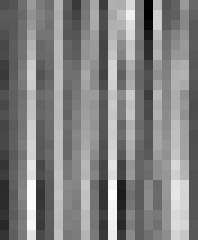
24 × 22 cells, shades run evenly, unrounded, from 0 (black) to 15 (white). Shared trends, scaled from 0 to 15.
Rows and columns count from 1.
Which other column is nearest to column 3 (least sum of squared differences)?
8
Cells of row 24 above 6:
14
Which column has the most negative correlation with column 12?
21
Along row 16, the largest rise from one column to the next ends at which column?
13
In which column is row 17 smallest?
1
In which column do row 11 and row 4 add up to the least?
17
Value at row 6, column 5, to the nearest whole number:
6
